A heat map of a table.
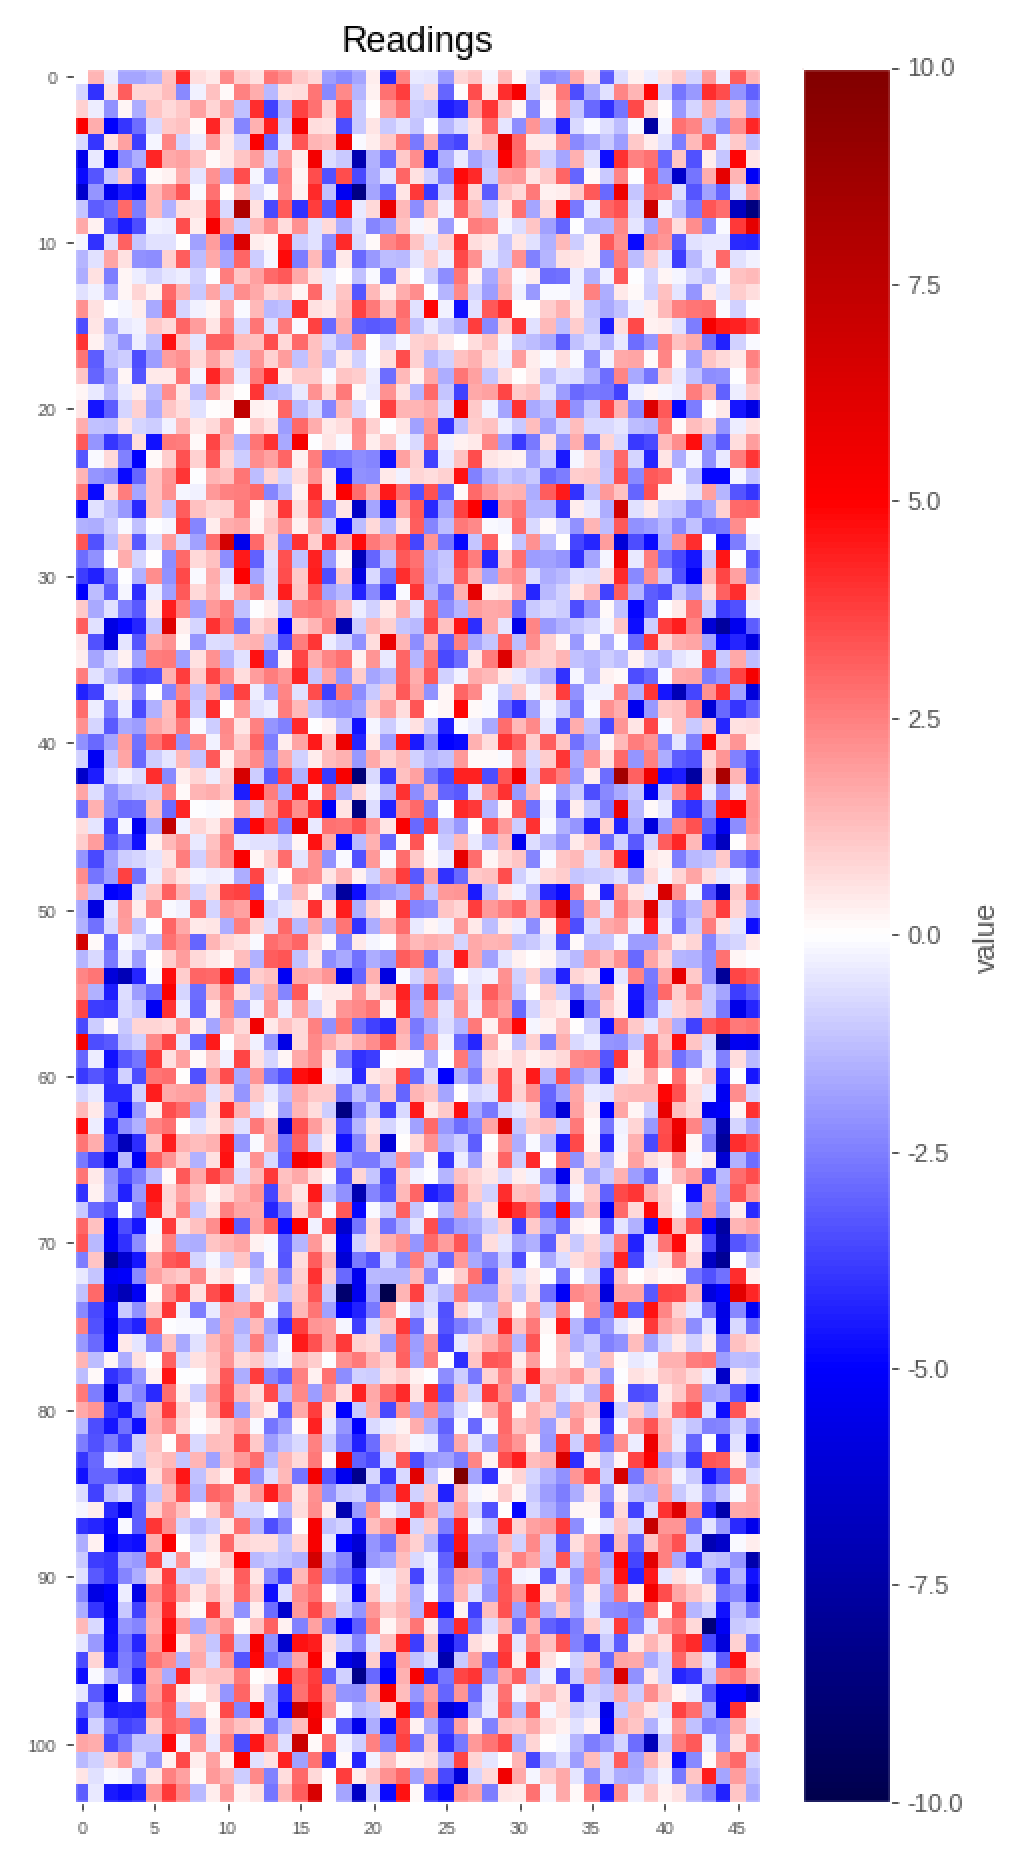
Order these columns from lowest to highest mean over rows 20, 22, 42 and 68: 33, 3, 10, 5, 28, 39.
3, 28, 5, 10, 33, 39
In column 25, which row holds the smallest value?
95
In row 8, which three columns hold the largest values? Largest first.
11, 39, 21
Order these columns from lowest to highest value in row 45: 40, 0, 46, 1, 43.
43, 40, 1, 0, 46
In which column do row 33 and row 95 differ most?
45
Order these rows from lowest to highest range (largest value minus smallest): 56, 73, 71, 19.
19, 56, 71, 73
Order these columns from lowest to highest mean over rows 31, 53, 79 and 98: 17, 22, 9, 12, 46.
46, 17, 9, 12, 22
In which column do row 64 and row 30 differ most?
44
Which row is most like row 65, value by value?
60
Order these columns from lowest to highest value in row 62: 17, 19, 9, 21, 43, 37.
43, 21, 19, 17, 9, 37
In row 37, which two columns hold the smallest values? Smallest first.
41, 46
